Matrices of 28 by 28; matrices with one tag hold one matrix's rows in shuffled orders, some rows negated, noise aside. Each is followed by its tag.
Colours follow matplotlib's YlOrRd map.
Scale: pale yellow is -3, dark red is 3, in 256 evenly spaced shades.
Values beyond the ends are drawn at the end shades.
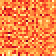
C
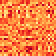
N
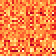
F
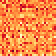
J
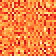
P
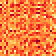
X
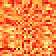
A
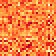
N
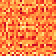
J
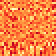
F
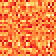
N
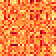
F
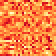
A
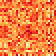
N
